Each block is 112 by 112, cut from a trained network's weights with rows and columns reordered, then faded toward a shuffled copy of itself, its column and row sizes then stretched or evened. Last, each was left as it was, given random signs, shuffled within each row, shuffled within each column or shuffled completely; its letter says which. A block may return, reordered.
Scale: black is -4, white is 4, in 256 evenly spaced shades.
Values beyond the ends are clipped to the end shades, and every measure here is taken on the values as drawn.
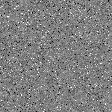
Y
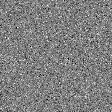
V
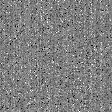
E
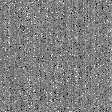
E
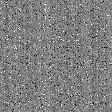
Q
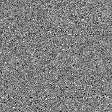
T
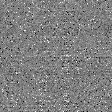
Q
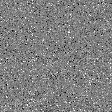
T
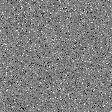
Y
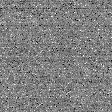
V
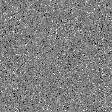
E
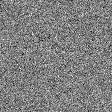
Y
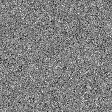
Y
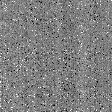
Q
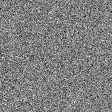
Y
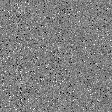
E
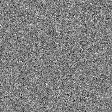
T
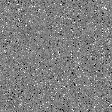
E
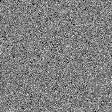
E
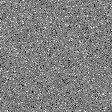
Y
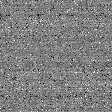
V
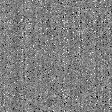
Q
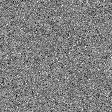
Y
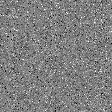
E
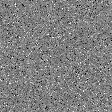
Y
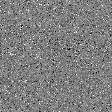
T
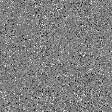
T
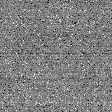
V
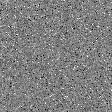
Y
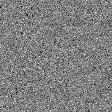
E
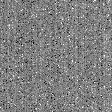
E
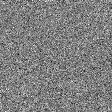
V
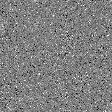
E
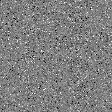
E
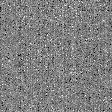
Q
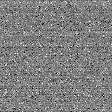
Q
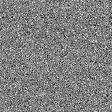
T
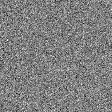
E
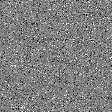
T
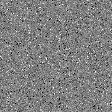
E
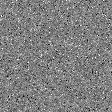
Y
